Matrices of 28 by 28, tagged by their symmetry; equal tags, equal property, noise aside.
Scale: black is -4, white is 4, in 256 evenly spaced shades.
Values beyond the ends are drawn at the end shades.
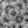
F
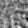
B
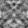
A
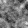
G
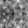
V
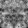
A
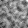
G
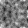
V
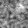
G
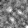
F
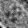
G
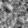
B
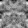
A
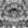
A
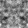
A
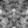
A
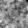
G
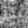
B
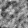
F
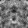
A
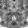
A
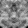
A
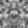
A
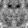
A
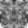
A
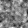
B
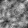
G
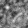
F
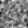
B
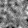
B
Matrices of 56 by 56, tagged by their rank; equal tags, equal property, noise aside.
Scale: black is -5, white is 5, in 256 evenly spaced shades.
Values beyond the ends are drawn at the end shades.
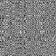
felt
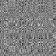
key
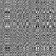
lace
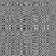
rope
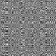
key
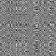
lace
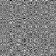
key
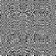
key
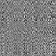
key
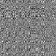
felt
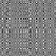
rope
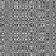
rope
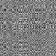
key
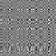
rope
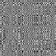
lace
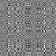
rope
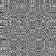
key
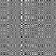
rope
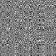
felt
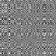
lace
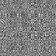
felt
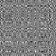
key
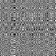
lace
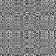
lace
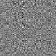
felt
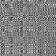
lace
